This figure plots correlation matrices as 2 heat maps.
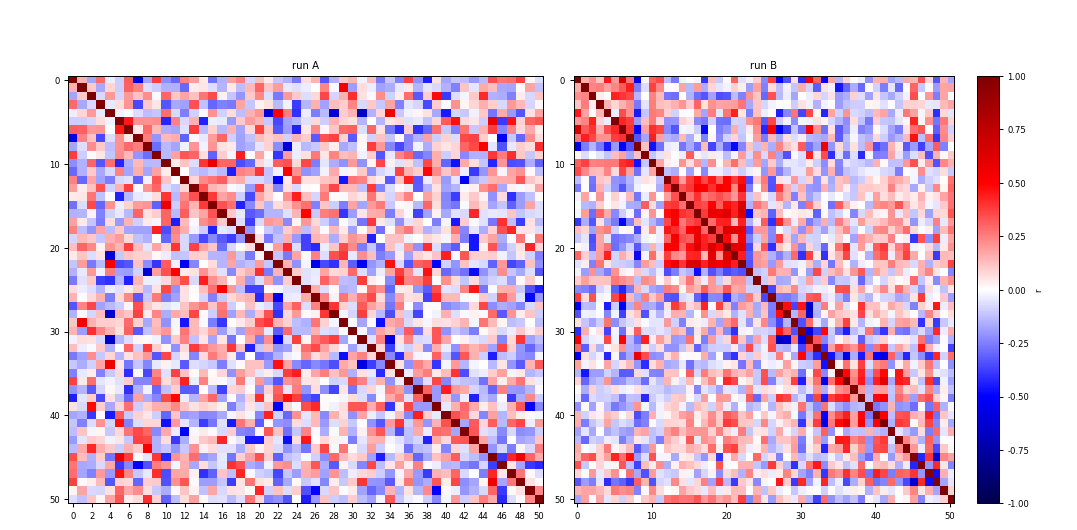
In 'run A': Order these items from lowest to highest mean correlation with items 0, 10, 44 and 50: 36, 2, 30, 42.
42, 36, 30, 2
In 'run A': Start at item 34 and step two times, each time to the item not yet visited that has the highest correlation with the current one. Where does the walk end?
22
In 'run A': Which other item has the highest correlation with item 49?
20
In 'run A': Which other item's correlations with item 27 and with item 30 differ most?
7
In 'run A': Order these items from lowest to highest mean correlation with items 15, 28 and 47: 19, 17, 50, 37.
37, 19, 50, 17
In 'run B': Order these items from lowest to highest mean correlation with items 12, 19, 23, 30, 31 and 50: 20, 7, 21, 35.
7, 35, 21, 20
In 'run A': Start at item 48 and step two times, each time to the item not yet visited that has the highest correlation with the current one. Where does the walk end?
5
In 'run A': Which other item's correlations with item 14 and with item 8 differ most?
23
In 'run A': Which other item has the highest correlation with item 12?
36
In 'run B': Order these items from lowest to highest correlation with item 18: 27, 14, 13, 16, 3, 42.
27, 42, 3, 14, 13, 16
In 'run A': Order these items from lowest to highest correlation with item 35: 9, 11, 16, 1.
1, 16, 9, 11
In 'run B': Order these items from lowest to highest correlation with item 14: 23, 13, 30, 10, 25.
23, 25, 30, 10, 13
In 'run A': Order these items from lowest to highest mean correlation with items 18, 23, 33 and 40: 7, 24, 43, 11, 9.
43, 7, 9, 24, 11
